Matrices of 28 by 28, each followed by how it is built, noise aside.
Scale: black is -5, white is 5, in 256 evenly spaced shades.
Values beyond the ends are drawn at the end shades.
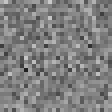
repeating columns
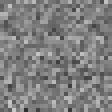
repeating columns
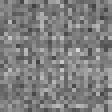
blocks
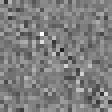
banded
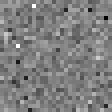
sparse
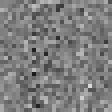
uneven columns
